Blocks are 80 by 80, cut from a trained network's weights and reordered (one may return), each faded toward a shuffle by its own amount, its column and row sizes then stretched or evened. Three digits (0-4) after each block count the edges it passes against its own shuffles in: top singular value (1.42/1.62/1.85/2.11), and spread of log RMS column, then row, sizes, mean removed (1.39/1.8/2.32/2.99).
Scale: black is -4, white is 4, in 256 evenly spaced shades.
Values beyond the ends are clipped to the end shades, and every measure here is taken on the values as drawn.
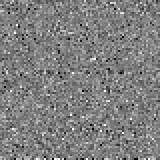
0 0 2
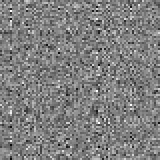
4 3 1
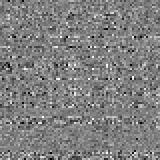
3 1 4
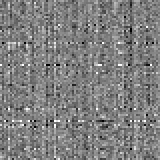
3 2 3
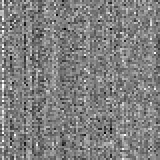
3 3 0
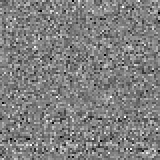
0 0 2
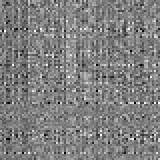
4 0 4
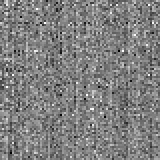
2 1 1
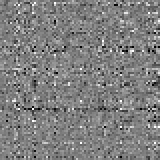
3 3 3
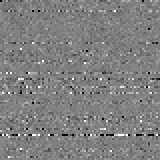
3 0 3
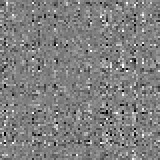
2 4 3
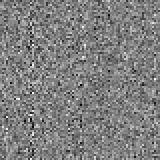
1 3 0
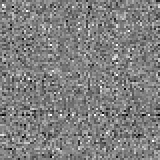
3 2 2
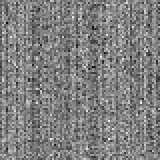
4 1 0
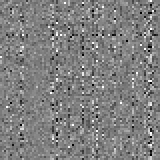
2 4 0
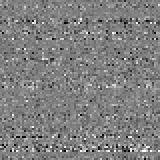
1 1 4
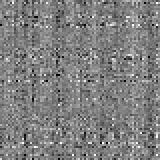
3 2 4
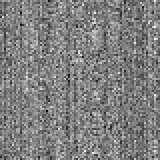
3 1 0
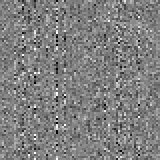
2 4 0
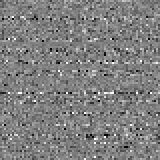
1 1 4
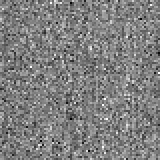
0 0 0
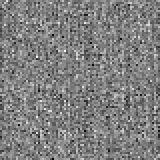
2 0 1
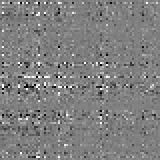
1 3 4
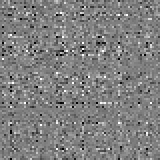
1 3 4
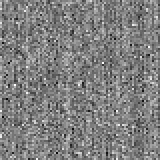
2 0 0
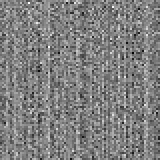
4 2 1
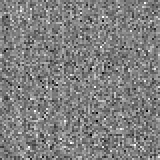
0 0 1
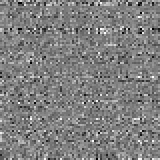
4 2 4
